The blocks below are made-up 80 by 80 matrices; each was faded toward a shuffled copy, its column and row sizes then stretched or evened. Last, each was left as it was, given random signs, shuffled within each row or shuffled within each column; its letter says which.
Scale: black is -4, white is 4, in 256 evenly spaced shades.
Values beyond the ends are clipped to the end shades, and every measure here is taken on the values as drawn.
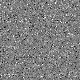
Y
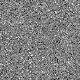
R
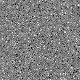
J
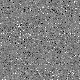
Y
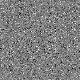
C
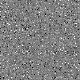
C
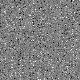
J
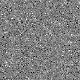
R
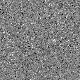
Y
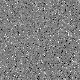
J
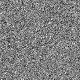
Y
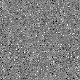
R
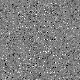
C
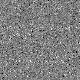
Y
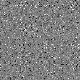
R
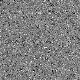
Y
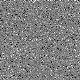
Y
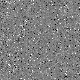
J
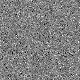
Y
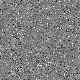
J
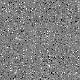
R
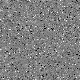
Y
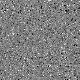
C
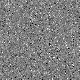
J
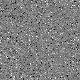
J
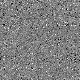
C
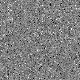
J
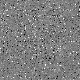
C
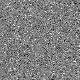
J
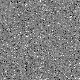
J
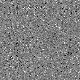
R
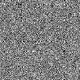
R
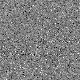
Y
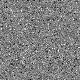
Y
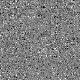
R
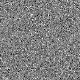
C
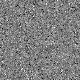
J
